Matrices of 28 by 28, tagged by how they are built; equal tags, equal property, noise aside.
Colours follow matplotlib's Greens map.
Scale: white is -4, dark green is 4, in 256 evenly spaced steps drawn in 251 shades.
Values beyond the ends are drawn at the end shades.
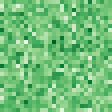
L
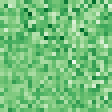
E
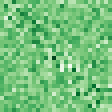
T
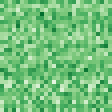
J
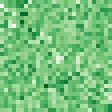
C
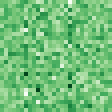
L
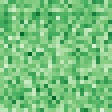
J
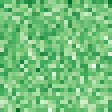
J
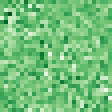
C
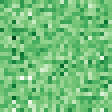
L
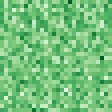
J
